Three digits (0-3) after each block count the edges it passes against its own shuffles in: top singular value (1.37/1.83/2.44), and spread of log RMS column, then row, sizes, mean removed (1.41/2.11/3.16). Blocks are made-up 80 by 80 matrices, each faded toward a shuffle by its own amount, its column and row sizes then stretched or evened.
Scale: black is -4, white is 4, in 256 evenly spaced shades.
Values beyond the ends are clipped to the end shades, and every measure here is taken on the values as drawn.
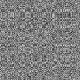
3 1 1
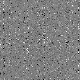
1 2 0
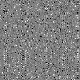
2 1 0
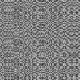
3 2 2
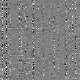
2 3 1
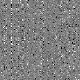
2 2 0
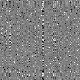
3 2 0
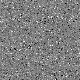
0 0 1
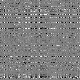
3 1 3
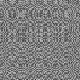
3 0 1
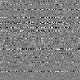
3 0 3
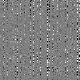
2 3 1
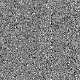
0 2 0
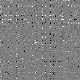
2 2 2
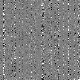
1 3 1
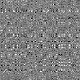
3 1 2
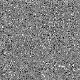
1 1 1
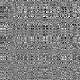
3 2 3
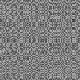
3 2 0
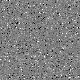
1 0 1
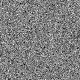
0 0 0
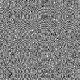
3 0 0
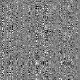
2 3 1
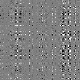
3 3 2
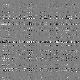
3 2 3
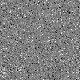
2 0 0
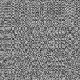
3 1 0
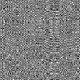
3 1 1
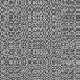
3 1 0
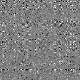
2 1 2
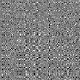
3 2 2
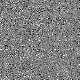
0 1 2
